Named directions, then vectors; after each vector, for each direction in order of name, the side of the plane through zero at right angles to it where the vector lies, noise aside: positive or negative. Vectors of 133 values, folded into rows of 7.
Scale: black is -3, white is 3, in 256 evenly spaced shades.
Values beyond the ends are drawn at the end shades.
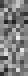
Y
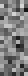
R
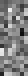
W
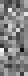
positive, positive, negative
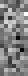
positive, positive, negative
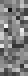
positive, negative, positive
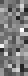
positive, negative, positive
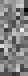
positive, negative, positive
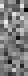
positive, negative, negative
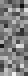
negative, positive, negative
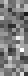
negative, negative, positive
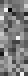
negative, negative, positive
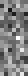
negative, negative, positive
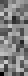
positive, positive, positive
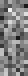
positive, positive, negative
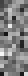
positive, positive, positive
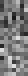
negative, positive, positive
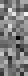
positive, positive, negative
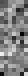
positive, positive, positive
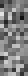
negative, positive, positive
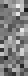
positive, negative, positive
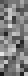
positive, positive, positive
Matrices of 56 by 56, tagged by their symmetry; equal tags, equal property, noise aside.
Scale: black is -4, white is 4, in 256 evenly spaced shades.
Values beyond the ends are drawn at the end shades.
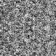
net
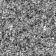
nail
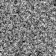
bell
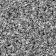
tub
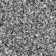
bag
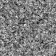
tub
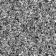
net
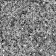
tub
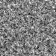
bell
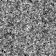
nail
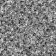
tub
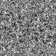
nail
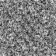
nail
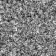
bag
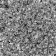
tub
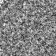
tub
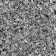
bell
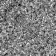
tub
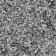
tub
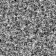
bag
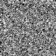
bag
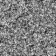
tub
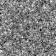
tub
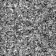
net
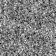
nail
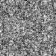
net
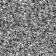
bag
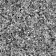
bell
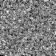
bell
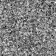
bag
